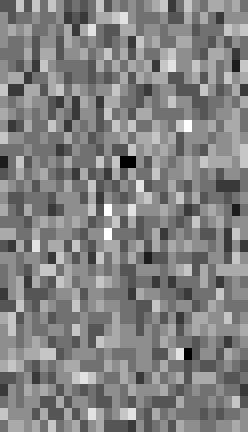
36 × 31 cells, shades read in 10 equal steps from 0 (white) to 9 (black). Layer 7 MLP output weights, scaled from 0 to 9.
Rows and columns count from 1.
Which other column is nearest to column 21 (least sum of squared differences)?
27
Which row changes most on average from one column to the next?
21
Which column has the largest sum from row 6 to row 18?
13
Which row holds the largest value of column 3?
8
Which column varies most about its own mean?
17
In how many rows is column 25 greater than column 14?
16
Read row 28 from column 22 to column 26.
3 6 4 3 4
